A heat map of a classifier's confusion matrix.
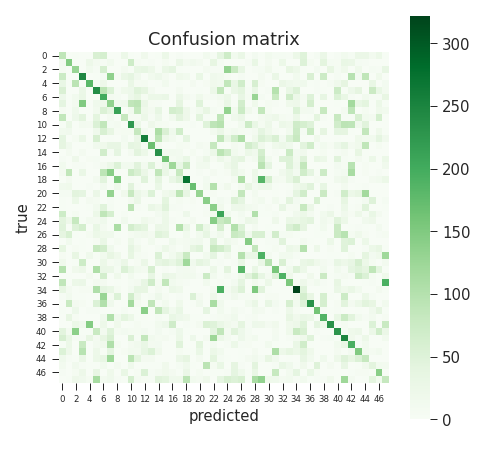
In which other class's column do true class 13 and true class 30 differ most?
18
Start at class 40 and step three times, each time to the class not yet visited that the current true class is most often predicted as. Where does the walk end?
22
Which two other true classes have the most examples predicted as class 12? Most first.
37, 41
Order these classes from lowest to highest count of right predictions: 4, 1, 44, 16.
44, 16, 1, 4
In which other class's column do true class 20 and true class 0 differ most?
7
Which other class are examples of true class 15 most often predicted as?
29
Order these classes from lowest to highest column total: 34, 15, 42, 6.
15, 42, 34, 6
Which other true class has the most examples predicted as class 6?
35
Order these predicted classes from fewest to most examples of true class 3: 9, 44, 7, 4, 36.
4, 9, 36, 44, 7
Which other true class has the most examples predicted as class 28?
34
